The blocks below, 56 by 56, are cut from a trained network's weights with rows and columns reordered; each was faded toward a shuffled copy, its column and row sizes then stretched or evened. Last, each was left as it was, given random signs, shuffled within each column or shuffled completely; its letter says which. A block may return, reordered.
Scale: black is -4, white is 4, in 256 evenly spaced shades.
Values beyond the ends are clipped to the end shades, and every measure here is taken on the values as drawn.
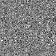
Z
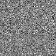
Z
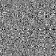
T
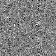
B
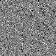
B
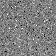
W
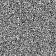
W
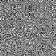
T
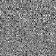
T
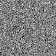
B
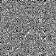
Z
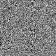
B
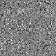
T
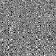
T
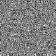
T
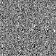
Z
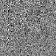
T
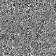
Z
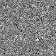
Z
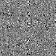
Z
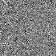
B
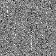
B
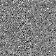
B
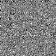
Z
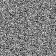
W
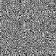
T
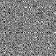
T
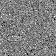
W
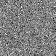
W
